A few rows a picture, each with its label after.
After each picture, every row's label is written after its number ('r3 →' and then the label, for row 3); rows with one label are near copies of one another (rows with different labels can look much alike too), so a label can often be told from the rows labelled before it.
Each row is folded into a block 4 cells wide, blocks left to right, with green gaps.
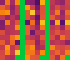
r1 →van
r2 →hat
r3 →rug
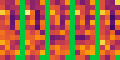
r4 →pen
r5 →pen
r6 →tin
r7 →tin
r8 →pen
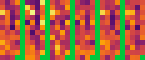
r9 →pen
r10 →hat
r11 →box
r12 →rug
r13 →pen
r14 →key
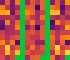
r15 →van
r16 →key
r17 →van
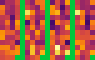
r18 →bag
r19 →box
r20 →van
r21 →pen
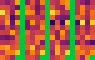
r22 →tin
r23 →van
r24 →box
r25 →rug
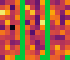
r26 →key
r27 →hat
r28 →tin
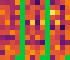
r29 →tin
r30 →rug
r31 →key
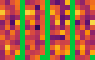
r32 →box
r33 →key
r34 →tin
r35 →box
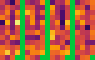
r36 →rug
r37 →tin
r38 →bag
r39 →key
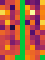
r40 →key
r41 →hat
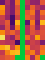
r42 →bag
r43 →rug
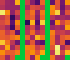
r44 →pen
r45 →rug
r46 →van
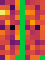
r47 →key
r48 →key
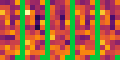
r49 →tin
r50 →pen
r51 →bag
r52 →tin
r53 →pen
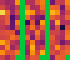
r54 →pen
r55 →box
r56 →key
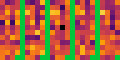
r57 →rug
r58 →tin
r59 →key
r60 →van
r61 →pen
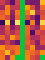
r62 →rug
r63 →hat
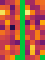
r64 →key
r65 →box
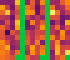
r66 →hat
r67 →van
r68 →box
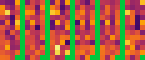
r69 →hat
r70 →key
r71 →van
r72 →rug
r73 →rug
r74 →pen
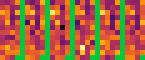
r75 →tin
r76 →hat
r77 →key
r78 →van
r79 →pen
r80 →hat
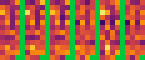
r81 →tin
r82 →tin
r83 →tin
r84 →rug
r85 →box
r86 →rug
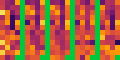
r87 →pen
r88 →hat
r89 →hat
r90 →rug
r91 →bag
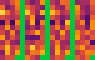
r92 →box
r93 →tin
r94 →box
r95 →bag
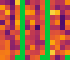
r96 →hat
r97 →key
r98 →pen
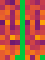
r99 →rug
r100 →rug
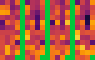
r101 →van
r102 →bag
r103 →rug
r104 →bag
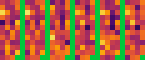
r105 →box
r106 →box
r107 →bag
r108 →key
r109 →pen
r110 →key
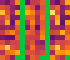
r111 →tin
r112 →key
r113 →tin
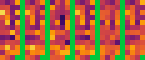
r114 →tin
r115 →tin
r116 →bag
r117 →tin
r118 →rug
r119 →tin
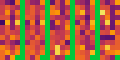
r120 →rug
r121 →rug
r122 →van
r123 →hat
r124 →tin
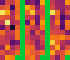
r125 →key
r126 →hat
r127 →pen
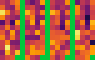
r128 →box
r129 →tin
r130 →pen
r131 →bag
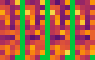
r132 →tin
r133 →tin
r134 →tin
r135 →tin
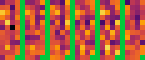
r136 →key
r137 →tin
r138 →hat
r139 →box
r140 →box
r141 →bag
